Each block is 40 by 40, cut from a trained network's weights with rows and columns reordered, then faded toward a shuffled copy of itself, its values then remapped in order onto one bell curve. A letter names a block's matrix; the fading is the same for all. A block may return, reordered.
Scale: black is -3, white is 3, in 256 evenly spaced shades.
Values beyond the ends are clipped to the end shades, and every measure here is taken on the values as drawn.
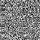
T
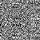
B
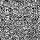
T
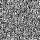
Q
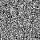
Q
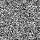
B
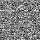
T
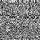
T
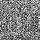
T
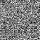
T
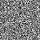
B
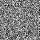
B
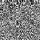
B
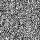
Q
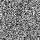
Q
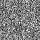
Q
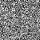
B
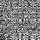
T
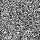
Q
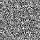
B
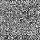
T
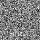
B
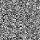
B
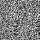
B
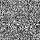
T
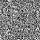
B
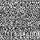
T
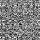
T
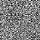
B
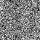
Q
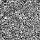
B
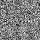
Q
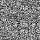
T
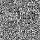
B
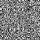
B
